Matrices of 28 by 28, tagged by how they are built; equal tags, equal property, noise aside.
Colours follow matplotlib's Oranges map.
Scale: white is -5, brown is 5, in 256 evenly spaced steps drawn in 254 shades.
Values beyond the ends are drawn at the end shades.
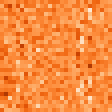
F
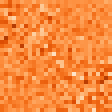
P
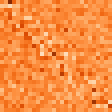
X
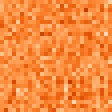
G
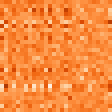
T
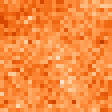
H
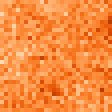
H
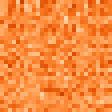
G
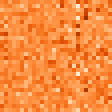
F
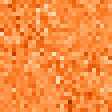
P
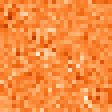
P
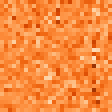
F
